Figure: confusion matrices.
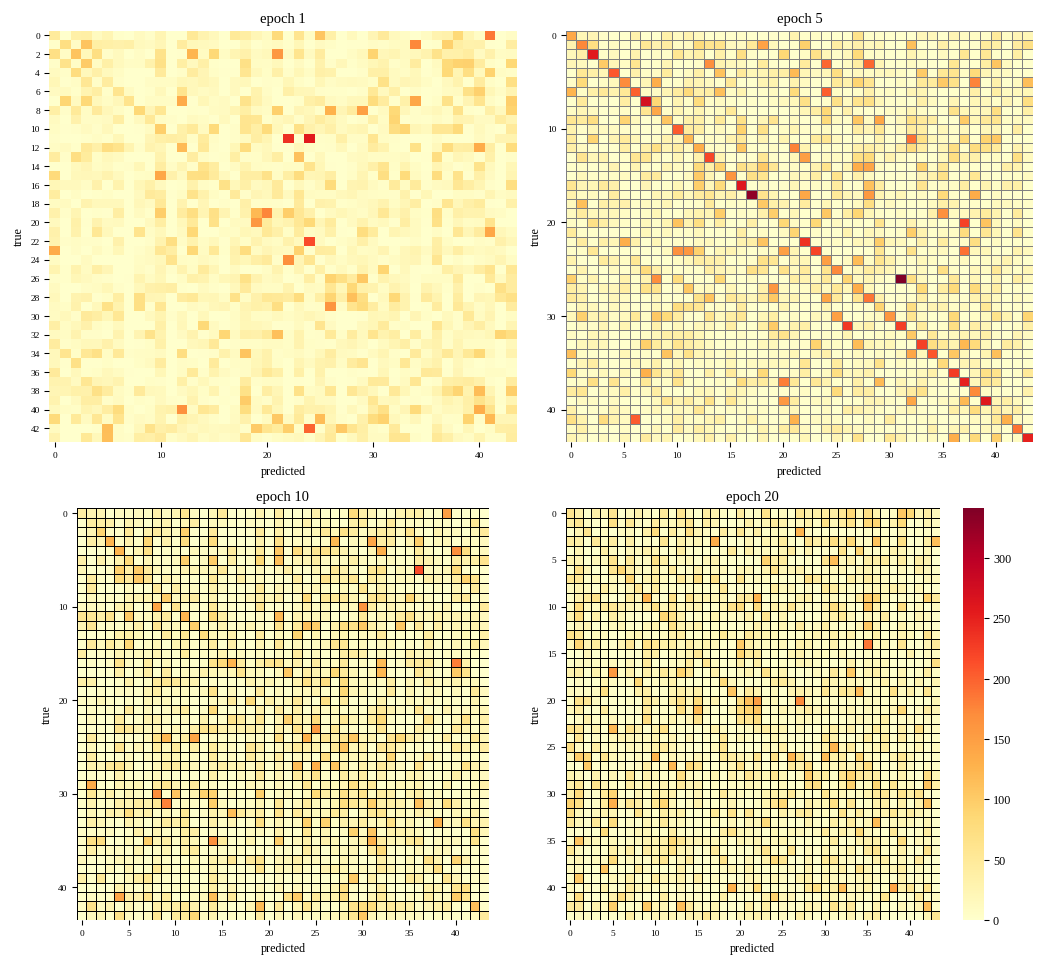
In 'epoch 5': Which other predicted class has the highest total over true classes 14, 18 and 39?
28
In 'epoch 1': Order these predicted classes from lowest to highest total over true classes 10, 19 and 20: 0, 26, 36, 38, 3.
3, 0, 26, 38, 36
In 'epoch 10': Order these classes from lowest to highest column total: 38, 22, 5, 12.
22, 38, 12, 5
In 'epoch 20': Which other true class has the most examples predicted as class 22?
20
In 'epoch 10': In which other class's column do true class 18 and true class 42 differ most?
19
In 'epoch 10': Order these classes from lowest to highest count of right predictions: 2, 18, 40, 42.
18, 40, 2, 42
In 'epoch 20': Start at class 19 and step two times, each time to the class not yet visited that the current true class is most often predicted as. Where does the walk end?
4
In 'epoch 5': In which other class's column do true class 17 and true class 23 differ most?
37
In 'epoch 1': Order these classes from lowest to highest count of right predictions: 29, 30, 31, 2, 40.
30, 31, 29, 2, 40
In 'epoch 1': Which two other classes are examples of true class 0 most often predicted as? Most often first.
41, 25
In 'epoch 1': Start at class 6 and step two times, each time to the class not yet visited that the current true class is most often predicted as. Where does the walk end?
12
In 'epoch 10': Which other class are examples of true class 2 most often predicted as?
11
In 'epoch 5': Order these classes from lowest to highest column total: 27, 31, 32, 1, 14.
31, 14, 1, 32, 27
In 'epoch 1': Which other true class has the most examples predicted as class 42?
32
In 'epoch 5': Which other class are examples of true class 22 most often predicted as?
5
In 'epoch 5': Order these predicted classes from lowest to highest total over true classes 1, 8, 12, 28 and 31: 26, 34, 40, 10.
34, 10, 40, 26
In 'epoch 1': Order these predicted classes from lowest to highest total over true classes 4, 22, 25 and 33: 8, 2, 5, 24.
8, 5, 2, 24
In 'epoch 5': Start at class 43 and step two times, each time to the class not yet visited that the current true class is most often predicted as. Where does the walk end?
7
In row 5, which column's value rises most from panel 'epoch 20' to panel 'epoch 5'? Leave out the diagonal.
38
